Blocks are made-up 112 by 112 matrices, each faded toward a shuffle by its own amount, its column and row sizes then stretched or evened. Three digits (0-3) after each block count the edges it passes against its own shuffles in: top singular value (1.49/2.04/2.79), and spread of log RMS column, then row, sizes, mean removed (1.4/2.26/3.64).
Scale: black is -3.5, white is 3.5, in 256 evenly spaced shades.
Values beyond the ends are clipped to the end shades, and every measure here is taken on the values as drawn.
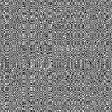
3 2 0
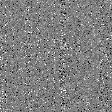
0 2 0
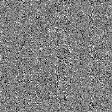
0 2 1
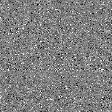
0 1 2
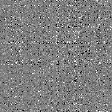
0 2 2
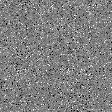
0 1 1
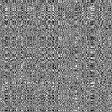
3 2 2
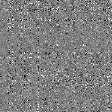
0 2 2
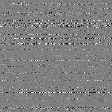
2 0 3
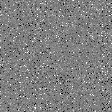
1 1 1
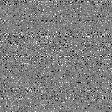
2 0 2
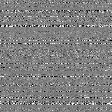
2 0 3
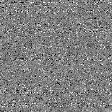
1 0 2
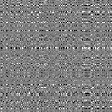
3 2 3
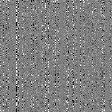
2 3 1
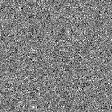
1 0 1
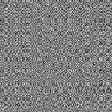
3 1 1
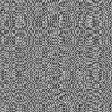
3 2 0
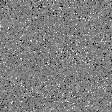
0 0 1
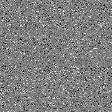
0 1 2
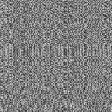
3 2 0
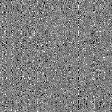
2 2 1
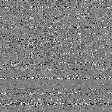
1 0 3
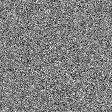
0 0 0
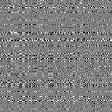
3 0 3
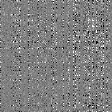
1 3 2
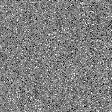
1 1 0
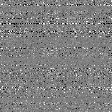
1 1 3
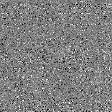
0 1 2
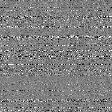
1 1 3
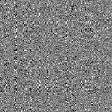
2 2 1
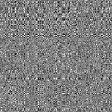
3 2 2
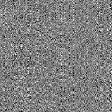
2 2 0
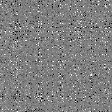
0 2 2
